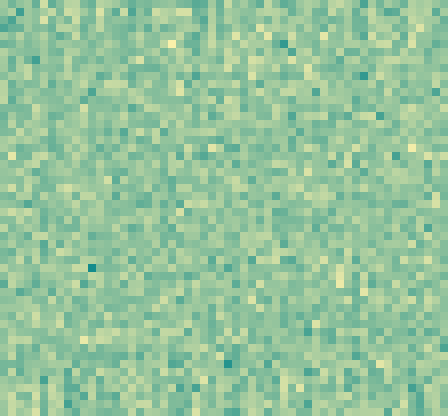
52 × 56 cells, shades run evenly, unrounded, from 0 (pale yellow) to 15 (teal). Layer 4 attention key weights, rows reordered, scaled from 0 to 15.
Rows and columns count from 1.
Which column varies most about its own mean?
23
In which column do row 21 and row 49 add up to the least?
36
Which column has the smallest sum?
44
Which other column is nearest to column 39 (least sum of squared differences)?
9
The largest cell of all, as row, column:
34, 12
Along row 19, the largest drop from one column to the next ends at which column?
27
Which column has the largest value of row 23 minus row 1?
6
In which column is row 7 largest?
37
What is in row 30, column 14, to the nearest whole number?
8
